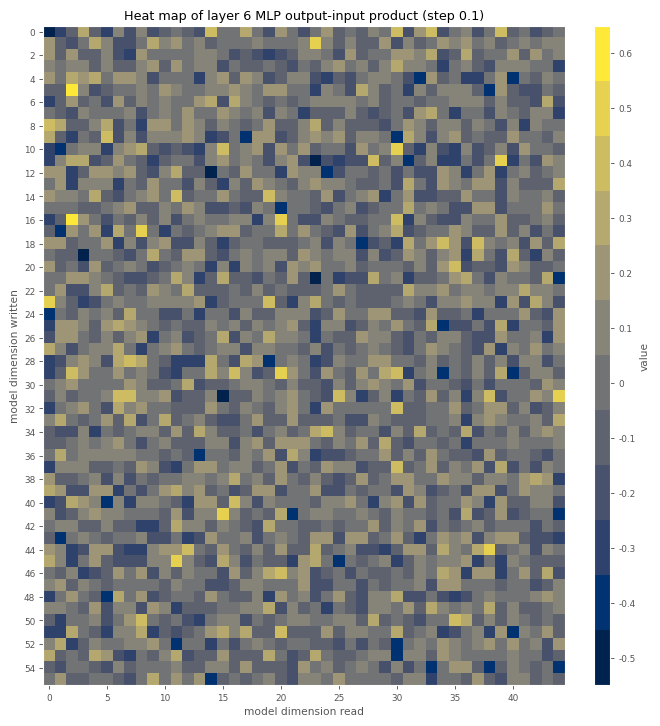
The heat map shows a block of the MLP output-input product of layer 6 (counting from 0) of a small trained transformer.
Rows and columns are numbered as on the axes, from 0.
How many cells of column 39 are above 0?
24
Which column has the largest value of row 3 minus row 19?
3
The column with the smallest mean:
27
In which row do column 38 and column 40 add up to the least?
51
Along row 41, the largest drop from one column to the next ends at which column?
21
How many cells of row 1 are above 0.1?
8
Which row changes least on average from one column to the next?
47
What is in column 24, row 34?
0.4
